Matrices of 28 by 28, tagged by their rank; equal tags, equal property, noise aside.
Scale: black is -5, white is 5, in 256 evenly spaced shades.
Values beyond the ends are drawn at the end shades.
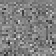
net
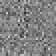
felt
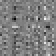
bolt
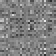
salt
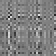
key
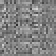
salt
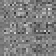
salt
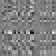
key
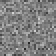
net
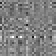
bolt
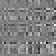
key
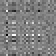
key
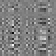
key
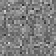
felt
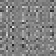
bolt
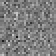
net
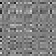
key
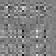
key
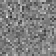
net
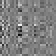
key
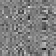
salt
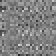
salt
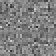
felt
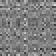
salt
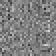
net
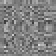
bolt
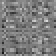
bolt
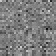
felt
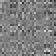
bolt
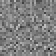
felt
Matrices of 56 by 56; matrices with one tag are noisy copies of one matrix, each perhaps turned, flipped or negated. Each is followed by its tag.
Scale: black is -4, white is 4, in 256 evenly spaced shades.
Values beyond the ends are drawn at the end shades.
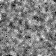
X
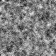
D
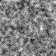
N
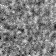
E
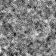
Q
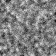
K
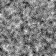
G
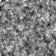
D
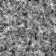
E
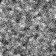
X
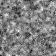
D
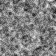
Q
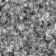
D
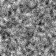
N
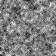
D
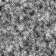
D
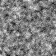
D
